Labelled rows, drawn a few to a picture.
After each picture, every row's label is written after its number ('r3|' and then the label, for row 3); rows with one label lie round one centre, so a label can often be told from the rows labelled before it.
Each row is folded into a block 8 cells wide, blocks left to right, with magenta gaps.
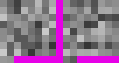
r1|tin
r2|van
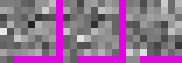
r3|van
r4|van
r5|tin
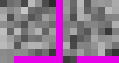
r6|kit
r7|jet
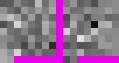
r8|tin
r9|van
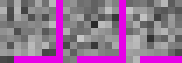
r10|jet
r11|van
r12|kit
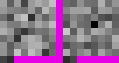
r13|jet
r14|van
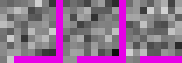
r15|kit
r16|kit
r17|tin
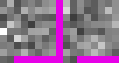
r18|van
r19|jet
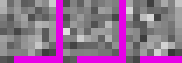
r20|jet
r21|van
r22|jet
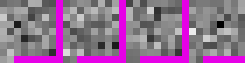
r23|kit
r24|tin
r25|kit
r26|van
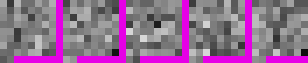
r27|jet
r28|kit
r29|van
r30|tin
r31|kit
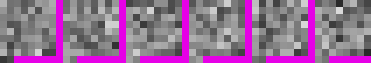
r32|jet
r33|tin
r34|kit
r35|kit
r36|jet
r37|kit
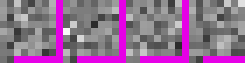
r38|jet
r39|van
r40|tin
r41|jet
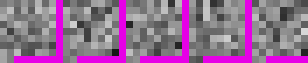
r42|tin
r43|kit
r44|tin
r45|jet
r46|kit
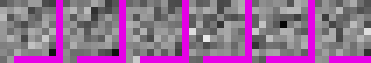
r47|kit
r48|kit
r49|kit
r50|van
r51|van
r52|kit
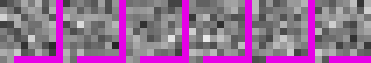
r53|tin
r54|tin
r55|kit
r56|van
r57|jet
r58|tin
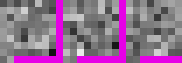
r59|kit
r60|tin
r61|jet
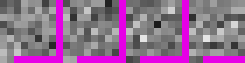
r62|tin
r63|kit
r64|van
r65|van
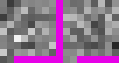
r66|van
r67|tin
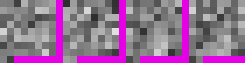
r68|van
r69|kit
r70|jet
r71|jet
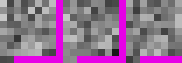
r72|jet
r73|kit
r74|jet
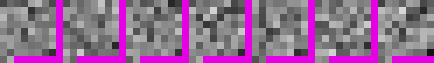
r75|kit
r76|tin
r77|kit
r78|kit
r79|jet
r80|tin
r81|kit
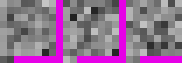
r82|jet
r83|kit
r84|tin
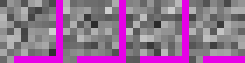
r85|kit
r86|van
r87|van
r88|van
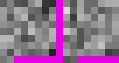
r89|kit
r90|jet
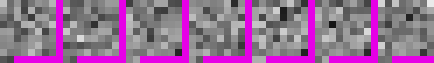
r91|jet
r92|van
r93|kit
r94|tin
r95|kit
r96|kit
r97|jet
